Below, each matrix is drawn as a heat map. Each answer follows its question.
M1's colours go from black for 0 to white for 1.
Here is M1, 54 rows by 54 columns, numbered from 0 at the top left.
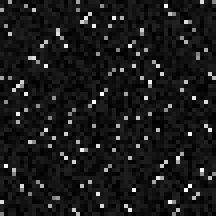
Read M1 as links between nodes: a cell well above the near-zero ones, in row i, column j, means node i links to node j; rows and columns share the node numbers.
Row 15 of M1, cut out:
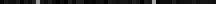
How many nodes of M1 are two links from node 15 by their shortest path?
2
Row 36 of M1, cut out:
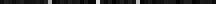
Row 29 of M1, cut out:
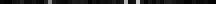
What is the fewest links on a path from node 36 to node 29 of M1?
2
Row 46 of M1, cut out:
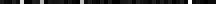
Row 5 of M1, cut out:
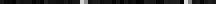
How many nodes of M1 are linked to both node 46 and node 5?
2
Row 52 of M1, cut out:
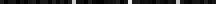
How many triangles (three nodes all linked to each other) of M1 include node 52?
0
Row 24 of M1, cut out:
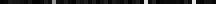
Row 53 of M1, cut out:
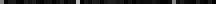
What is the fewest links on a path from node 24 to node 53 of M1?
5
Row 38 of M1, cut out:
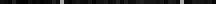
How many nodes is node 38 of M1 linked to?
2
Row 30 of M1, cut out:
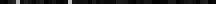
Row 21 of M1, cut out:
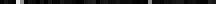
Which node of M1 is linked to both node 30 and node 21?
node 4
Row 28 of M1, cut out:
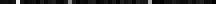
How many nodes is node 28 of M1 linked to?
3
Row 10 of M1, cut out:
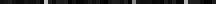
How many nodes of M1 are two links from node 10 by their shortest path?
5
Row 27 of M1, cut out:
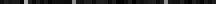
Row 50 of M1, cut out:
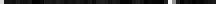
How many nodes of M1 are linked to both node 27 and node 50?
0
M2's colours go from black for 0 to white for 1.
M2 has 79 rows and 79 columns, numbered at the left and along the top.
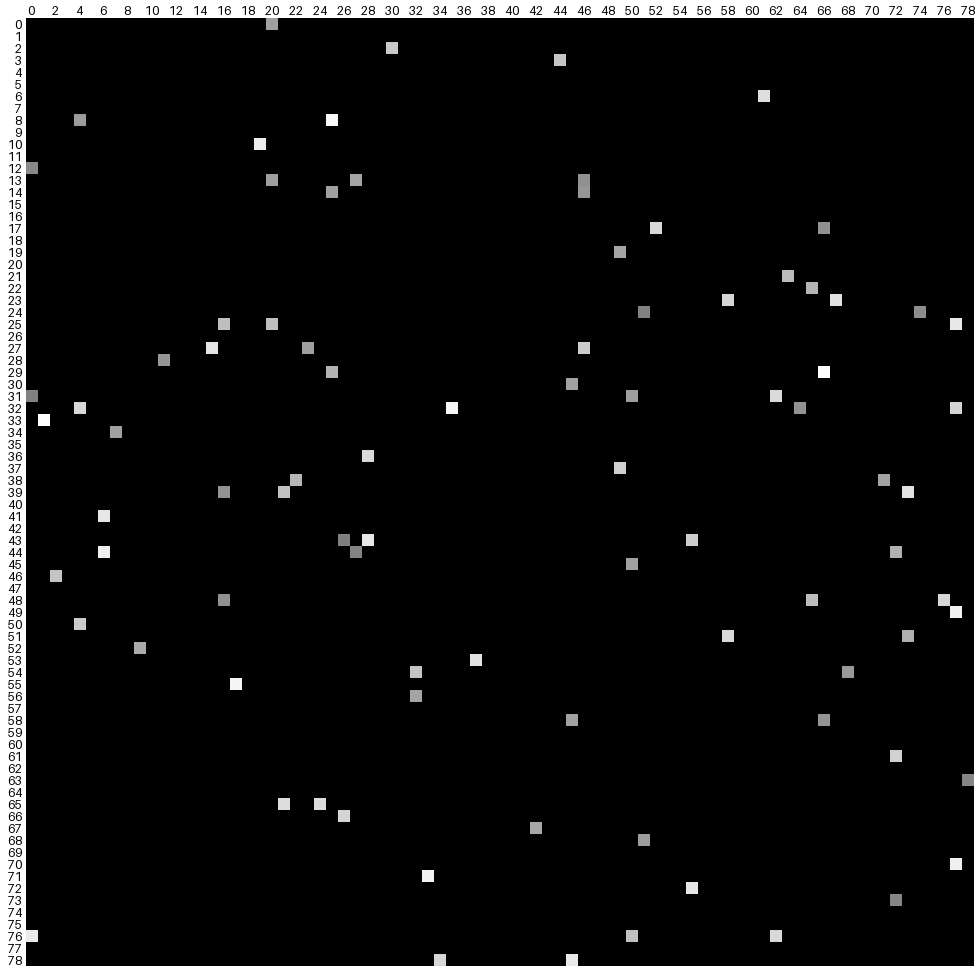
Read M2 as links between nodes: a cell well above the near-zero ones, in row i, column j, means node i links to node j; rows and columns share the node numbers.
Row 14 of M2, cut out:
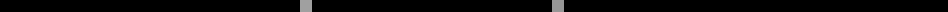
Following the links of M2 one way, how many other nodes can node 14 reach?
10
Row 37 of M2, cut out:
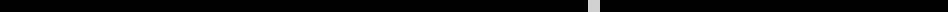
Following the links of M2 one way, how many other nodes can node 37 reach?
2
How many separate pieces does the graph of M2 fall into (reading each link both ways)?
10
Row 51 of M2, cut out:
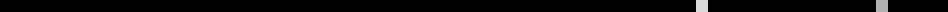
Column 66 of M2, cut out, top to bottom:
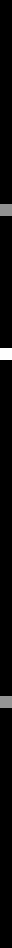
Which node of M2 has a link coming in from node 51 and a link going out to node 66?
node 58
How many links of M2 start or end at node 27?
5
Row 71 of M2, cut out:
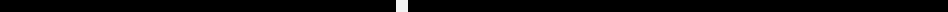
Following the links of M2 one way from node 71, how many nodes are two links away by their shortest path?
1
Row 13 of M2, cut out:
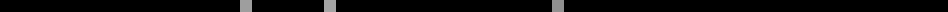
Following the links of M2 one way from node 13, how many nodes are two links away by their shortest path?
3
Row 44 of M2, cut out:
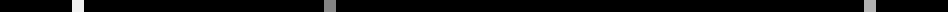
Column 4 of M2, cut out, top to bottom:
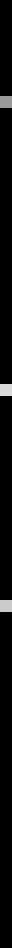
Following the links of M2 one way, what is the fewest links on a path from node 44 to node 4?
6
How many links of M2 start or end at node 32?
6
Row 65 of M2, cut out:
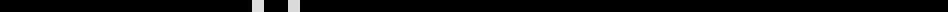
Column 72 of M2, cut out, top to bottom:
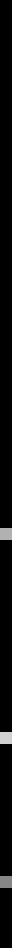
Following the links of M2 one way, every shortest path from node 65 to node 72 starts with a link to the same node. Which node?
node 24
